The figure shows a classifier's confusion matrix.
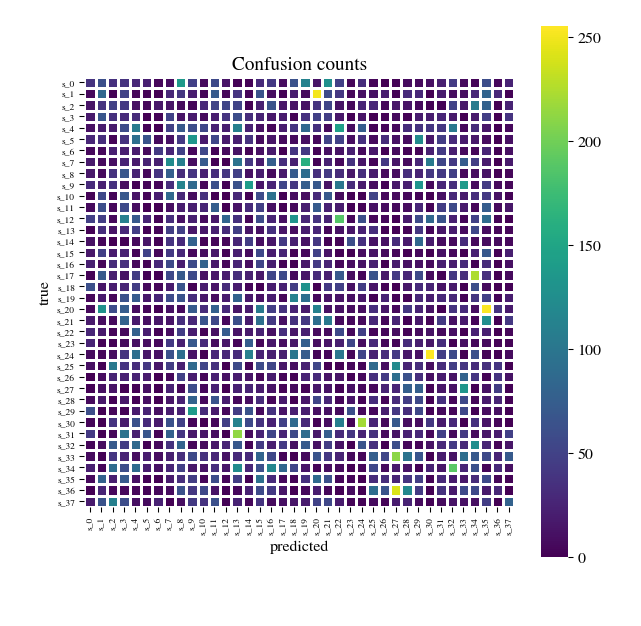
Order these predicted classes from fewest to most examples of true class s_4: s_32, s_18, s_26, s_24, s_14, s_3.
s_26, s_14, s_18, s_3, s_24, s_32
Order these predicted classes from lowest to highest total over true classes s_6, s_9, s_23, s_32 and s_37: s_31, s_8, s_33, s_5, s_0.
s_5, s_0, s_31, s_33, s_8
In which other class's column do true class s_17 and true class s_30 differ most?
s_24
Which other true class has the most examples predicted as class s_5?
s_31
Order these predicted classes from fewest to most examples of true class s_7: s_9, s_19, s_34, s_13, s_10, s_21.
s_9, s_21, s_34, s_10, s_13, s_19
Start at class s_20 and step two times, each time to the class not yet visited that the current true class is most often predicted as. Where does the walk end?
s_15
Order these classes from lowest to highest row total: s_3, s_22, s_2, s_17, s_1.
s_22, s_3, s_2, s_1, s_17
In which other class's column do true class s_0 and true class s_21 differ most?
s_8
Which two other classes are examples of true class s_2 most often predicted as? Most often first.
s_34, s_35
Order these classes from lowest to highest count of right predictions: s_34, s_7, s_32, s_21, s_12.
s_32, s_34, s_12, s_21, s_7
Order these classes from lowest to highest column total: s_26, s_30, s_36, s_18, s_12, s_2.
s_36, s_26, s_12, s_30, s_2, s_18
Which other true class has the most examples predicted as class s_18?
s_12
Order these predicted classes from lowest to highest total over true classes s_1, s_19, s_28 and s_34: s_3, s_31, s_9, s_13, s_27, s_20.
s_27, s_31, s_9, s_3, s_13, s_20
